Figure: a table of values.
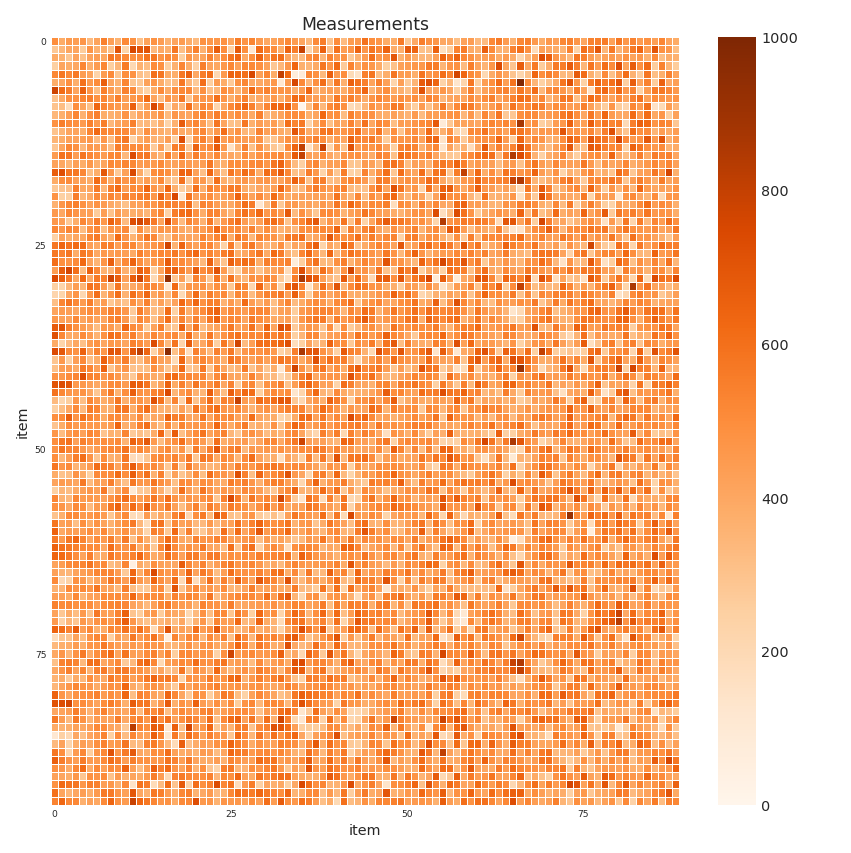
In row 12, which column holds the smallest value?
55
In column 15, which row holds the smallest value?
76
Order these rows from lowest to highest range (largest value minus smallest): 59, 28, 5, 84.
59, 28, 84, 5
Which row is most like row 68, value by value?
15
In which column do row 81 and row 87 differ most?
2
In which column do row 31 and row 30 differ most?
66
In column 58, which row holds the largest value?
16
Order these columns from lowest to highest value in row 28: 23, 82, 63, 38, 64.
63, 82, 64, 38, 23
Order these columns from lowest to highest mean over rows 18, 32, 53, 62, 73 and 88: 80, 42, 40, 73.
80, 42, 73, 40
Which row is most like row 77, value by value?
17
